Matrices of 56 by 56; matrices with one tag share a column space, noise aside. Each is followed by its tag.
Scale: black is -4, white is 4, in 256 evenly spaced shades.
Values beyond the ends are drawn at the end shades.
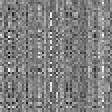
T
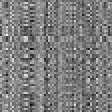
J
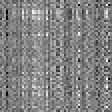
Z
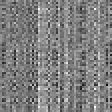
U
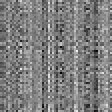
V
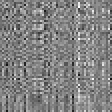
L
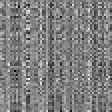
L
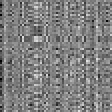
J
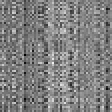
U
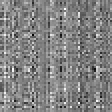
T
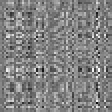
T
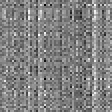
Z
